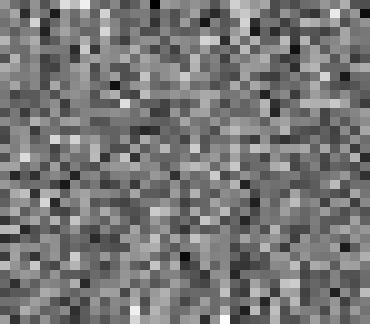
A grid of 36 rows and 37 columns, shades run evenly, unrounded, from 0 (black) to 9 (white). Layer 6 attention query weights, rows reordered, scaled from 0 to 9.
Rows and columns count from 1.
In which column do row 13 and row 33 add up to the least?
28
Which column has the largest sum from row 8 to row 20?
20
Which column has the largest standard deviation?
25
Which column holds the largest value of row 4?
11
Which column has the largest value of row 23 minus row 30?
5
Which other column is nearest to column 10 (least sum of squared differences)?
3
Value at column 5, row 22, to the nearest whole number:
6
